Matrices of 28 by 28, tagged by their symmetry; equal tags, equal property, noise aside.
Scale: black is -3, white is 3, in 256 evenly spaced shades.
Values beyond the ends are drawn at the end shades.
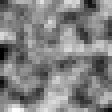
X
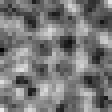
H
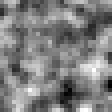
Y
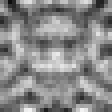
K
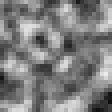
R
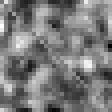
X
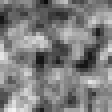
X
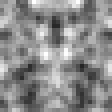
K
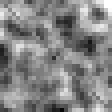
H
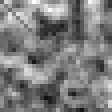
X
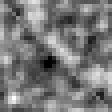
H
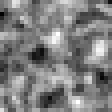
Y
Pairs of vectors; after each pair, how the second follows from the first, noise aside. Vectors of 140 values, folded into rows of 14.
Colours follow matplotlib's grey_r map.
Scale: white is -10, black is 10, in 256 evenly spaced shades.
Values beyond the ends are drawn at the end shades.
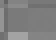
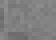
negated, shrunk.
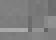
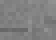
negated, shrunk.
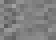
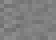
negated, shrunk.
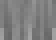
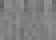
reversed, negated, shrunk.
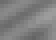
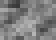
wrapped around, scaled up.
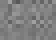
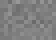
negated, shrunk.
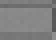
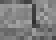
wrapped around, scaled up.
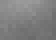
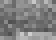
wrapped around, scaled up.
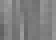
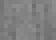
reversed, negated, shrunk.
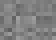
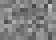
wrapped around, scaled up.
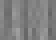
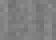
reversed, negated, shrunk.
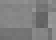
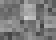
wrapped around, negated, scaled up.
